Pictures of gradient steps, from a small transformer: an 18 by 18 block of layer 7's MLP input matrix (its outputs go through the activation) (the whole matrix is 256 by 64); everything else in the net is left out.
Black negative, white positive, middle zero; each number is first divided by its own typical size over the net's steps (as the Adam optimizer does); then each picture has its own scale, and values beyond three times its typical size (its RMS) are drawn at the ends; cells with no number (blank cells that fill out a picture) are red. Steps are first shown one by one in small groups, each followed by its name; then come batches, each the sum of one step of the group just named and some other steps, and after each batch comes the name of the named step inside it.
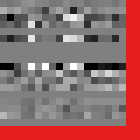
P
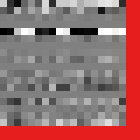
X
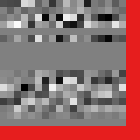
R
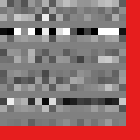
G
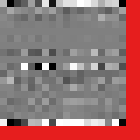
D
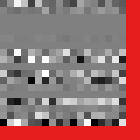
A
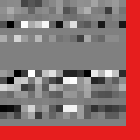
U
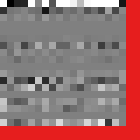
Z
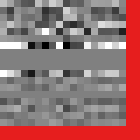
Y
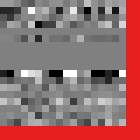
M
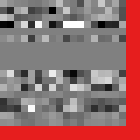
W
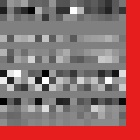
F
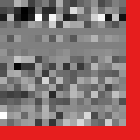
F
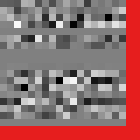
R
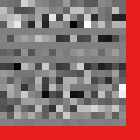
R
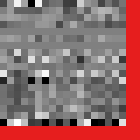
A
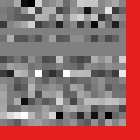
M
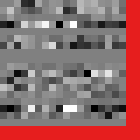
U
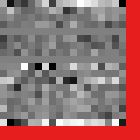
D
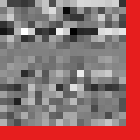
X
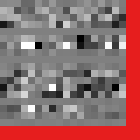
U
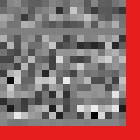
F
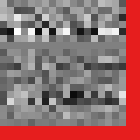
G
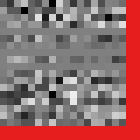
R
